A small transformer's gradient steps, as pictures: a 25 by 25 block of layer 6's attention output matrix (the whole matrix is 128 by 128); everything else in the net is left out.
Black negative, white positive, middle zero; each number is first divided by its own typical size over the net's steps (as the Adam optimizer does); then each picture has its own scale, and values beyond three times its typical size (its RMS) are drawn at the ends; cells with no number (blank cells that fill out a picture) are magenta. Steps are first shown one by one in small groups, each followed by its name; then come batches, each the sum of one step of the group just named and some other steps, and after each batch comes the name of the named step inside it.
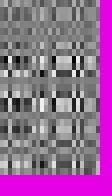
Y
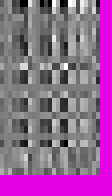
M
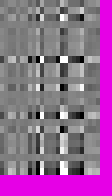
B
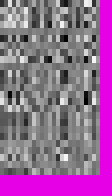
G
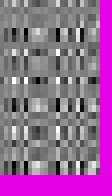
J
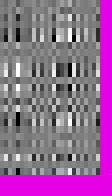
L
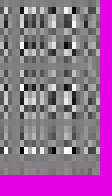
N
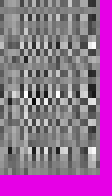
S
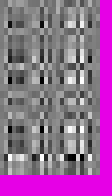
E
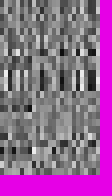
Y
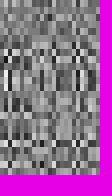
Y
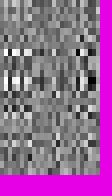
J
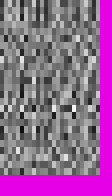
G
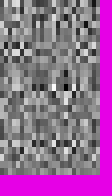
N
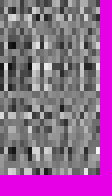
M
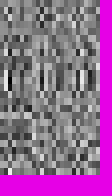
E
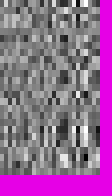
G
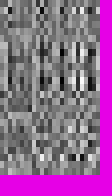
E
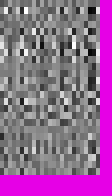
N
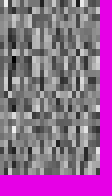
J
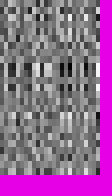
L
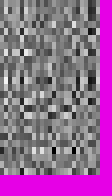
N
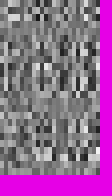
G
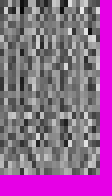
M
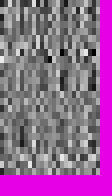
G
